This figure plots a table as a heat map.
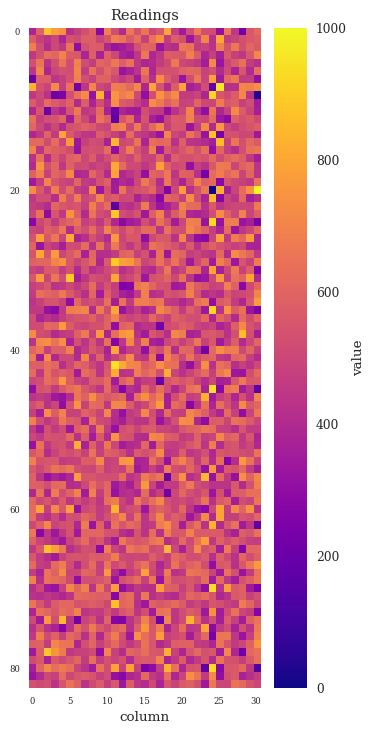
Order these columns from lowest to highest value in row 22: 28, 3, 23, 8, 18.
18, 23, 28, 3, 8
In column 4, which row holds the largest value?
74
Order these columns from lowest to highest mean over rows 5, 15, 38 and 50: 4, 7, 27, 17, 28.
27, 17, 4, 7, 28
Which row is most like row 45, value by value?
24
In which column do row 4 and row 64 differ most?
23
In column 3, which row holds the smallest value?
8
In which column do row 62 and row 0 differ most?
30
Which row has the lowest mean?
10
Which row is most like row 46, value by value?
75
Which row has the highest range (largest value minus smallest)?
20
